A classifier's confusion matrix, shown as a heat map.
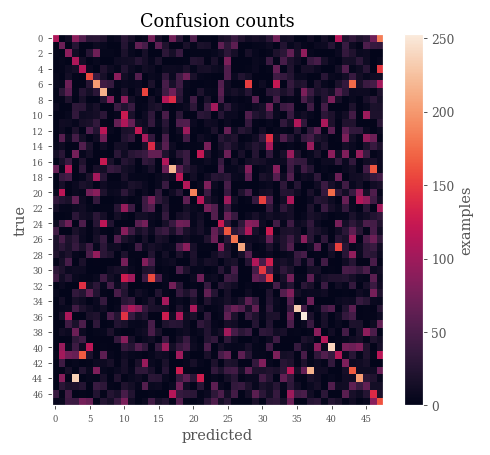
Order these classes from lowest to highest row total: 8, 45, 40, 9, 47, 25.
9, 45, 8, 47, 25, 40
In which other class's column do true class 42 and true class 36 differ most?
10
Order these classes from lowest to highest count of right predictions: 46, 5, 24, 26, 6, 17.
24, 46, 5, 26, 6, 17
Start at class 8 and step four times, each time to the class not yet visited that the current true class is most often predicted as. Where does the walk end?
16
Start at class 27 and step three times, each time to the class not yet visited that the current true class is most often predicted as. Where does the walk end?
47
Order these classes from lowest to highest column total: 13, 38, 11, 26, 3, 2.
38, 11, 26, 2, 13, 3
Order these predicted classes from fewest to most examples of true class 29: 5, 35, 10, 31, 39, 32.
5, 32, 35, 39, 10, 31
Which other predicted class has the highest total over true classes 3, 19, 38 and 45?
25
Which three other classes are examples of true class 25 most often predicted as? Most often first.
31, 28, 10
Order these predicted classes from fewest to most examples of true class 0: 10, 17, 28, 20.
28, 10, 20, 17
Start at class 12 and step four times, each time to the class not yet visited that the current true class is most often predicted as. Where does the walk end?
14
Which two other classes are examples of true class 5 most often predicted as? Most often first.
9, 19
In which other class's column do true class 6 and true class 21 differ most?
43
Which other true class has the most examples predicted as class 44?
21
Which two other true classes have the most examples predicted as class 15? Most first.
1, 31
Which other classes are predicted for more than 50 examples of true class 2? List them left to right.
6, 34, 36
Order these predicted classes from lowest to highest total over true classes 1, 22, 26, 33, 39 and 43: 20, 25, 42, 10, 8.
8, 20, 42, 25, 10
